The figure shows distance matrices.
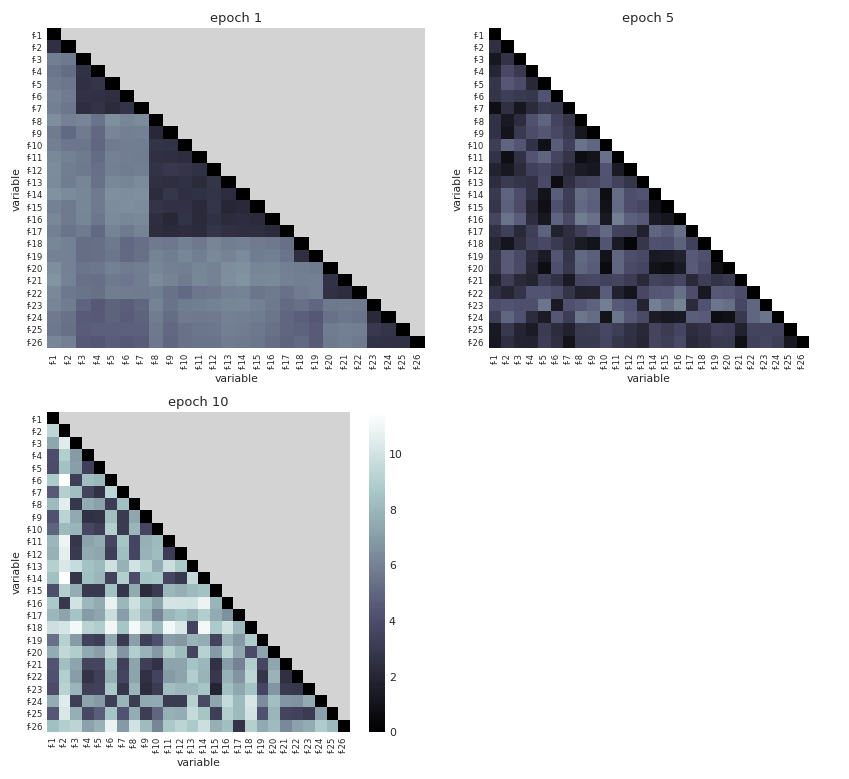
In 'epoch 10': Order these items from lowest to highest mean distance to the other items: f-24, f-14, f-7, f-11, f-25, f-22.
f-22, f-7, f-25, f-24, f-11, f-14
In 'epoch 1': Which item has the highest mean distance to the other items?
f-1
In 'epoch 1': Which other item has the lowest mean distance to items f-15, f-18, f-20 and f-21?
f-22
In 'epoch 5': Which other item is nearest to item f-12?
f-18
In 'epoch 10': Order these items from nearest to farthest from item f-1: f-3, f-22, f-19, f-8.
f-22, f-19, f-3, f-8
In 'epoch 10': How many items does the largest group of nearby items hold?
12
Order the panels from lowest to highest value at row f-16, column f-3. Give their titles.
epoch 5, epoch 1, epoch 10
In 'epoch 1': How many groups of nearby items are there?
6
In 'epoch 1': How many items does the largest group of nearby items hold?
10
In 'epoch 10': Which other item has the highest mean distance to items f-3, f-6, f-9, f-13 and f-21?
f-2
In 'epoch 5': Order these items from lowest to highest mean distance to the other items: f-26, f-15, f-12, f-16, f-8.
f-26, f-12, f-15, f-8, f-16
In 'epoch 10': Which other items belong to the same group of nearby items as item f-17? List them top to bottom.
f-26
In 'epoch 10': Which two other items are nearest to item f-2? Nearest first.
f-16, f-17
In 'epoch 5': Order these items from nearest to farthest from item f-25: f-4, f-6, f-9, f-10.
f-4, f-6, f-9, f-10
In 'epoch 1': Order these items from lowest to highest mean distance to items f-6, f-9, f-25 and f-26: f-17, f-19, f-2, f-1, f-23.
f-23, f-17, f-19, f-2, f-1
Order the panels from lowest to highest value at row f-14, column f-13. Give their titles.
epoch 1, epoch 5, epoch 10
